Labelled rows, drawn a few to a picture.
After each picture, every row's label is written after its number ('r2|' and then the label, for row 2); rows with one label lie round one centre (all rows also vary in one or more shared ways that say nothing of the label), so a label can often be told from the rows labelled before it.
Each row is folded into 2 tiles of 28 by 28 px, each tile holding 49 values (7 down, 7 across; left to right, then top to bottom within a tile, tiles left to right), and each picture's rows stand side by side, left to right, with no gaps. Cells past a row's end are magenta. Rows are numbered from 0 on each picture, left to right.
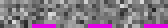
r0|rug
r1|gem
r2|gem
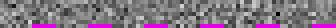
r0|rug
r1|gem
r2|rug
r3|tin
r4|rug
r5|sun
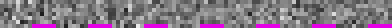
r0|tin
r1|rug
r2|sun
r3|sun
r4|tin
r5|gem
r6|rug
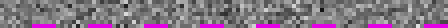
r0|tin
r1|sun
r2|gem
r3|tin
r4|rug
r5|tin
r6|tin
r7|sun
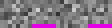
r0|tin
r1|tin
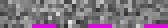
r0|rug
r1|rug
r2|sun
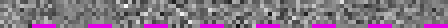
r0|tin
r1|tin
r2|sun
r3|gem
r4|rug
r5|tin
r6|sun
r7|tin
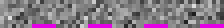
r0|sun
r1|sun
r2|sun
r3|sun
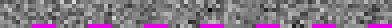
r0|gem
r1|sun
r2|gem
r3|tin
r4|sun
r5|sun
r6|gem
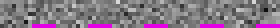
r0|rug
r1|sun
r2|sun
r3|rug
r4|tin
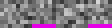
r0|sun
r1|tin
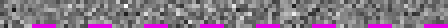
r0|gem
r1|tin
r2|sun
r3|rug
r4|gem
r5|sun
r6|sun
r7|sun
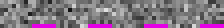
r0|tin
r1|gem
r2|sun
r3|sun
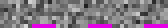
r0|tin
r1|sun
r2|gem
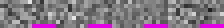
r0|rug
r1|gem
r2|sun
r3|gem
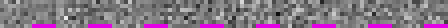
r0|sun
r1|sun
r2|sun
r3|tin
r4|rug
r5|tin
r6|gem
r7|tin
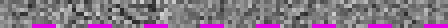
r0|sun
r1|sun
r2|rug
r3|sun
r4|sun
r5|tin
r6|gem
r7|rug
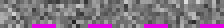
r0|gem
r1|sun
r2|gem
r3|rug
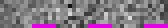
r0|rug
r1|rug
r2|gem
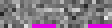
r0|gem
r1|sun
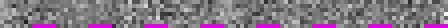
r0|sun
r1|rug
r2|tin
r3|tin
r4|sun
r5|sun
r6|sun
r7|gem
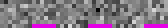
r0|tin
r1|tin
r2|rug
